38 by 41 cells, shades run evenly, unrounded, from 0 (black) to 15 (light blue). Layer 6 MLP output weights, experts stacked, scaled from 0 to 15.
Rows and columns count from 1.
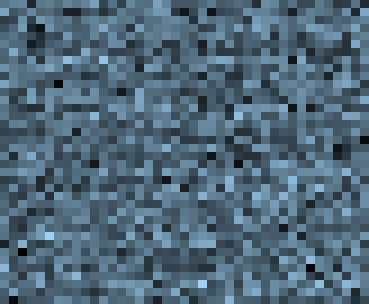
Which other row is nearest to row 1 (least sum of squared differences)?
16
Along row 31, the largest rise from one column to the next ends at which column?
3
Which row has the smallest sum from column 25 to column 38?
7
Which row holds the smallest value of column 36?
35
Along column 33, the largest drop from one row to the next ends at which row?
14
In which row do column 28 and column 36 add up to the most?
36
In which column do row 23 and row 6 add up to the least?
19
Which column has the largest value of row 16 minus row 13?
23
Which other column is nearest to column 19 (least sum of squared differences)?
30
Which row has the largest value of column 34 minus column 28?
13
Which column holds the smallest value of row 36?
18
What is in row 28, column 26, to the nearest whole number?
6
